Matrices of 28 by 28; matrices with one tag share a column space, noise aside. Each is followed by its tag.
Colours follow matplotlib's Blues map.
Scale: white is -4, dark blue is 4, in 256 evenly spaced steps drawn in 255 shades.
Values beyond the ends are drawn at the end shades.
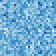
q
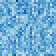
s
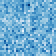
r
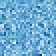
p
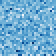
p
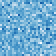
q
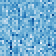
r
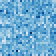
s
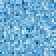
q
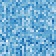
r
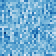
s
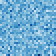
p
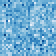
r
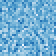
r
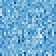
s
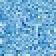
p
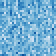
s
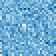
p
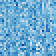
r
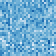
r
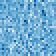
r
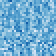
r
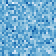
q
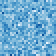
p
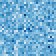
q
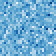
q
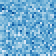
p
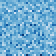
p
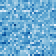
p
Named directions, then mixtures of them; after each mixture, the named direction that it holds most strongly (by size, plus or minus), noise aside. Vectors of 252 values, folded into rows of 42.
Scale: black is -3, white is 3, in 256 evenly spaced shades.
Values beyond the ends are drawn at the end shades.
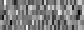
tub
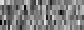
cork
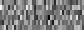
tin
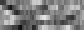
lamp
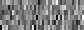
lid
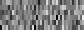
lid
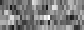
lamp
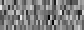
tin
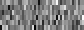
lid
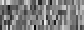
cork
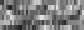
lamp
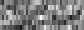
lamp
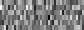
tin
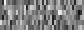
tub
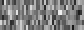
tub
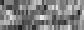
lamp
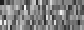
cork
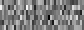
tin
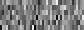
lid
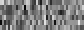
cork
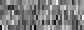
lid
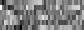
lamp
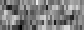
lamp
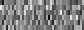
tin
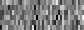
lid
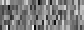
lid
